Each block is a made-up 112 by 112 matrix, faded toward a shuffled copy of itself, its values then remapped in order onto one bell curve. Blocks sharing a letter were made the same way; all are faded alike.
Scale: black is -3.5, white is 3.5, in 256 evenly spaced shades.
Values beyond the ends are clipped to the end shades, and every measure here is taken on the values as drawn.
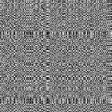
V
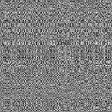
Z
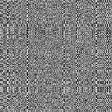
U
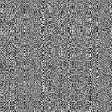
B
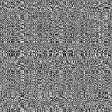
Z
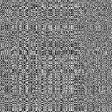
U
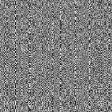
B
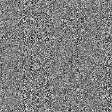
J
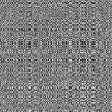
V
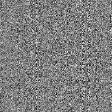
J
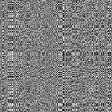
U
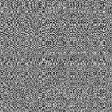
Z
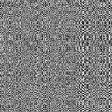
U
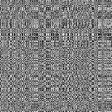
V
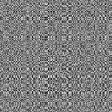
V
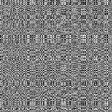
V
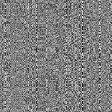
B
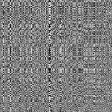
U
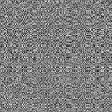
Z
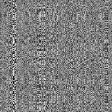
B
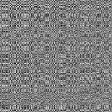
V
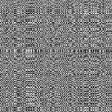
V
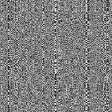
B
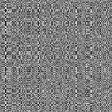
U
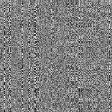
B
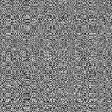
Z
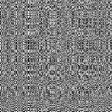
U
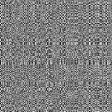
U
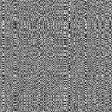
U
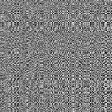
V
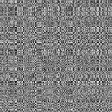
V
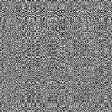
Z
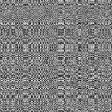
V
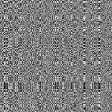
U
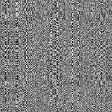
B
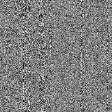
J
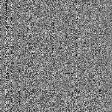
J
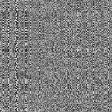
B
